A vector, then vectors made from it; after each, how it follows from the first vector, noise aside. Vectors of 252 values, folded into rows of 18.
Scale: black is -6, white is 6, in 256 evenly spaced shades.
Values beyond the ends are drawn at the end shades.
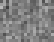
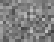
wrapped around.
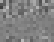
negated, partly zeroed.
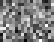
wrapped around, scaled up.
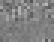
reversed, partly zeroed.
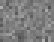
reversed, partly zeroed.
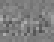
negated, partly zeroed.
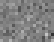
reversed, negated, partly zeroed.
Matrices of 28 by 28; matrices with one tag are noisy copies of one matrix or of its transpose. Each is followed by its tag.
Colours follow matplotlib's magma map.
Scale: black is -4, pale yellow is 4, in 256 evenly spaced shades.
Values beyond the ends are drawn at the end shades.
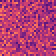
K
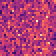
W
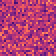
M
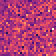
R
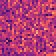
R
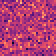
W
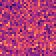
W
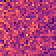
K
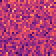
K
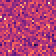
M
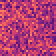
K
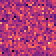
W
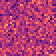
M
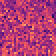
R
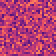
M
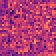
R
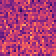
R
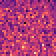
R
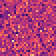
M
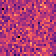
W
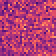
R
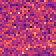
W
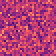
M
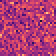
M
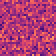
M
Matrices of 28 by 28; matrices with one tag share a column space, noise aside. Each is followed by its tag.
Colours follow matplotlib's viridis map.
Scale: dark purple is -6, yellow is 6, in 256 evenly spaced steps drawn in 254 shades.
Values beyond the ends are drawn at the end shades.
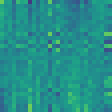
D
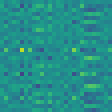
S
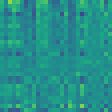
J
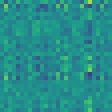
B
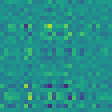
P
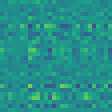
P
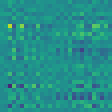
P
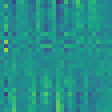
D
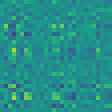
P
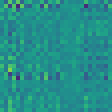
B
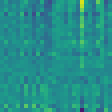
J
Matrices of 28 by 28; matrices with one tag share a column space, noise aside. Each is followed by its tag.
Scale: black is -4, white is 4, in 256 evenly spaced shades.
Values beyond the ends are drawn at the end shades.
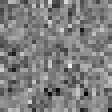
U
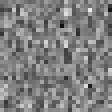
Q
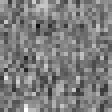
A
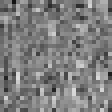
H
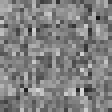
U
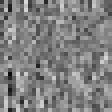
H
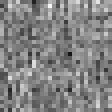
H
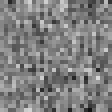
A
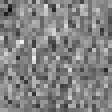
Q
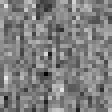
H
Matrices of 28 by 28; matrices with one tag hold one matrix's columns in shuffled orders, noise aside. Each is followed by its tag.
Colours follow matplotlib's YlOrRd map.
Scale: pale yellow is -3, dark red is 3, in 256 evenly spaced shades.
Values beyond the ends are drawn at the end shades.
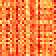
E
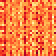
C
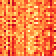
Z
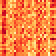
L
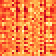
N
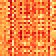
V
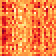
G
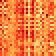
V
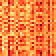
Z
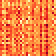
E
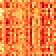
G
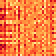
E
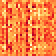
G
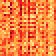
V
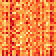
C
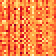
E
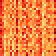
L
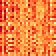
N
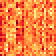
G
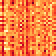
Z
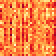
G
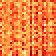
C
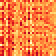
C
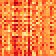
Z
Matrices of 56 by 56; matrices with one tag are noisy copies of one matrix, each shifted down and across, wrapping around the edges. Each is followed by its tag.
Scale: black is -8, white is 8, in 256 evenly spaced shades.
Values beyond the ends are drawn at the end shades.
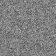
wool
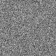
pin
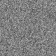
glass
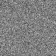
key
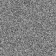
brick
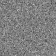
brick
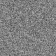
key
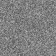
glass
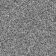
brick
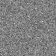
brick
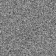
brick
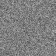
brick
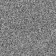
pin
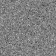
brick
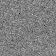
pin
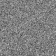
pin
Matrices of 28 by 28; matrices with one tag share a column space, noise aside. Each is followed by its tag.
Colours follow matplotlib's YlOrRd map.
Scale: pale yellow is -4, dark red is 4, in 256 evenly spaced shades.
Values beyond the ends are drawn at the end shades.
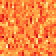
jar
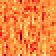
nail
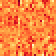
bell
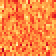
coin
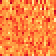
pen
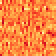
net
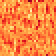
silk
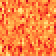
silk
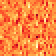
jar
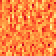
coin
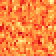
net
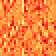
net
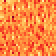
coin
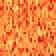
net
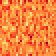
net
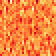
pen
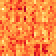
nail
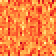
pen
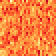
pen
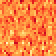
pen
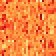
silk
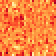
bell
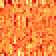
bell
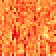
nail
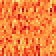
silk
